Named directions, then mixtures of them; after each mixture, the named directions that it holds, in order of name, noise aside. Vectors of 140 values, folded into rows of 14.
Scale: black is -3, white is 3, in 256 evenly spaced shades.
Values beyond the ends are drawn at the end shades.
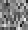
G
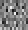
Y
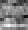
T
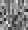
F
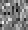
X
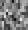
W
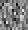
W, X, Y.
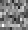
G, T, W.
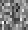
W, X.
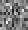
F, X, Y.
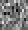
X.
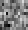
F, T, W.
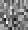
F, W, Y.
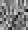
F.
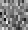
F, G.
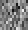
G, X, Y.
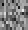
G, W, Y.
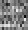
G, T, X.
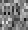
F, X.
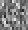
W, Y.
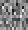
X, Y.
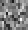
W.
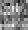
T, X.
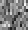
F, G.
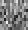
F.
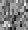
F, G.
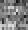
T, X, Y.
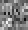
F, T, X.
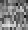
G, T, Y.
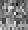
T, Y.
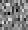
X.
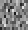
G, Y.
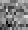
F, T, Y.
